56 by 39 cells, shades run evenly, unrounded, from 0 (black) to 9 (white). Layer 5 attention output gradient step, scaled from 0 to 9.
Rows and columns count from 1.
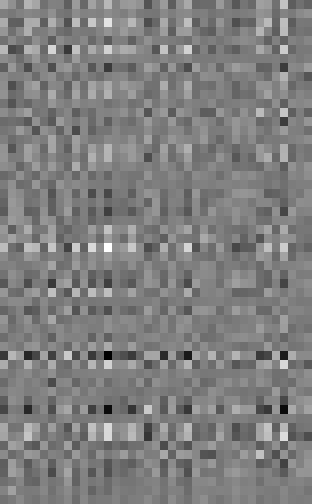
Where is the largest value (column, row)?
14, 28
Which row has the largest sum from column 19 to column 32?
46
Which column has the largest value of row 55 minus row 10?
2
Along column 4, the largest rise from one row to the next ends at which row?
41
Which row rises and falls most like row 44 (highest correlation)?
19
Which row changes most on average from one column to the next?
40
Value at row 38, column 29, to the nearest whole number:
5
